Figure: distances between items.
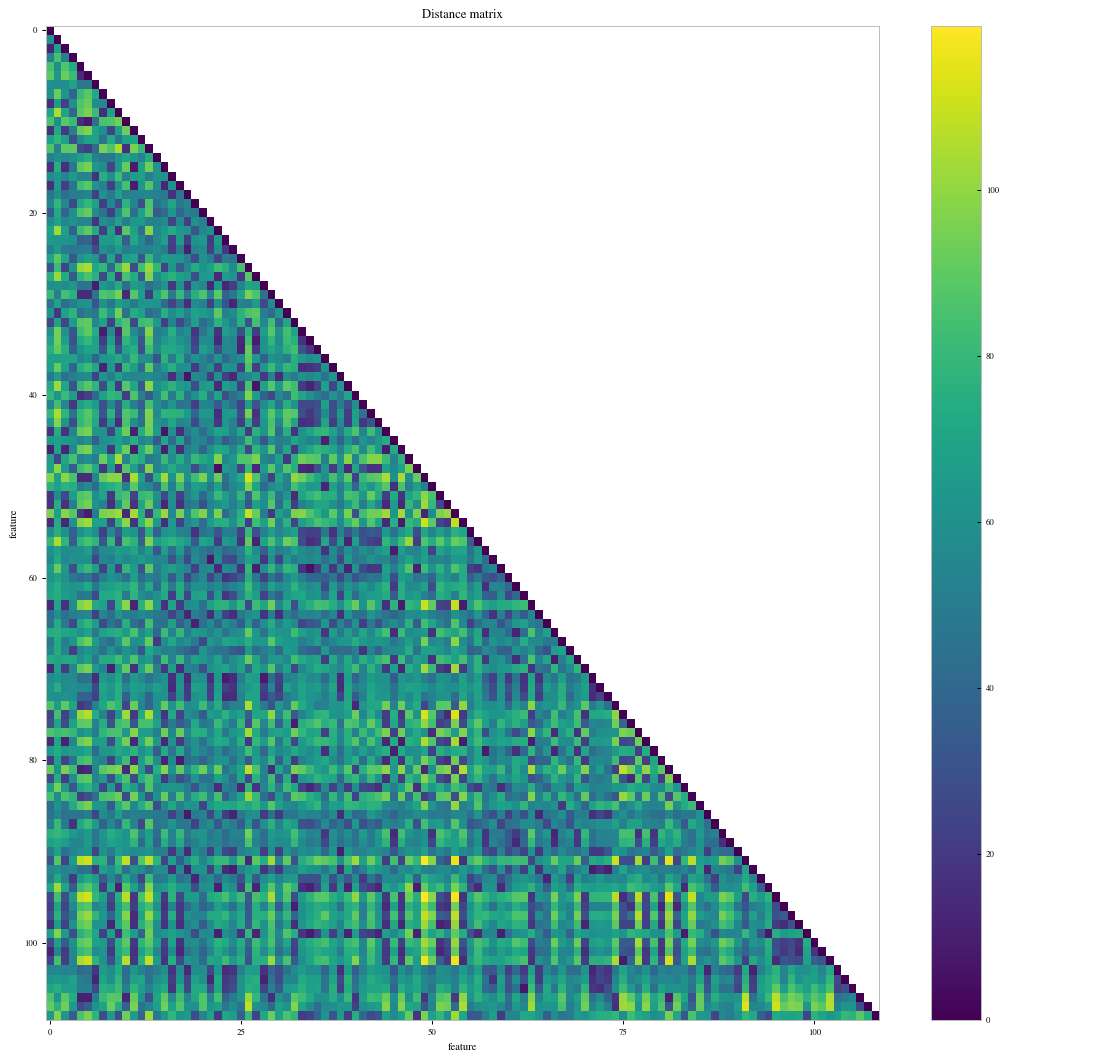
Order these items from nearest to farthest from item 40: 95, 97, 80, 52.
80, 52, 97, 95
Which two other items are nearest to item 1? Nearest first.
31, 47
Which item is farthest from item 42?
1
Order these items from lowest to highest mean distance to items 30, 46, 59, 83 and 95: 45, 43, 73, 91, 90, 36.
43, 90, 91, 73, 45, 36
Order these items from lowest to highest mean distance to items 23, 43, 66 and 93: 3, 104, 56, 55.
55, 3, 56, 104
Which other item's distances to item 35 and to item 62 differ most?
105
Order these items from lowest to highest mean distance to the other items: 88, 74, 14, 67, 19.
19, 14, 88, 67, 74
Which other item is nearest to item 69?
66
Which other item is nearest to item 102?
75
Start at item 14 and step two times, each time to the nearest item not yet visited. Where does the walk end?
85
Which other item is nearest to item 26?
91
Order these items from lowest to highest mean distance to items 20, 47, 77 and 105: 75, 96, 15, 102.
96, 15, 75, 102
